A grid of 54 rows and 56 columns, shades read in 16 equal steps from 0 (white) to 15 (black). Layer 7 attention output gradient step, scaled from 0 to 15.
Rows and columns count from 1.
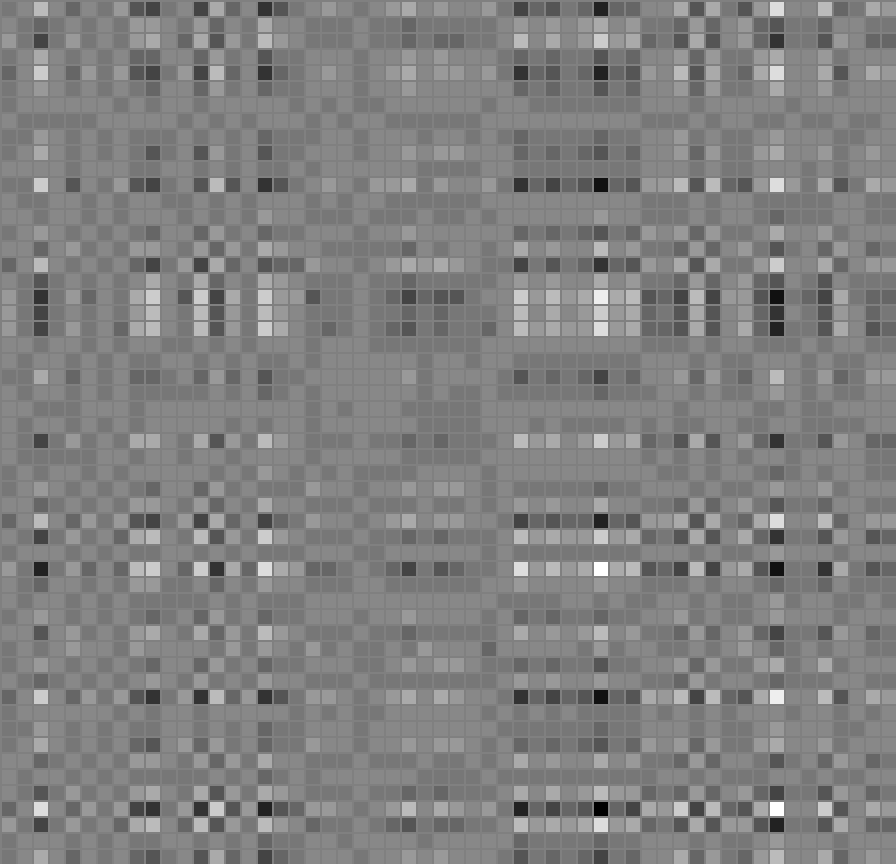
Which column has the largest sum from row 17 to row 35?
49
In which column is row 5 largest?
38
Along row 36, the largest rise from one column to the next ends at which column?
14
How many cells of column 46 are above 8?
3
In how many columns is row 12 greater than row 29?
27
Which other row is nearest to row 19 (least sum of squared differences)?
36
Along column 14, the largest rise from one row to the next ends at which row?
52
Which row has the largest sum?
12
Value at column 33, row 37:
6
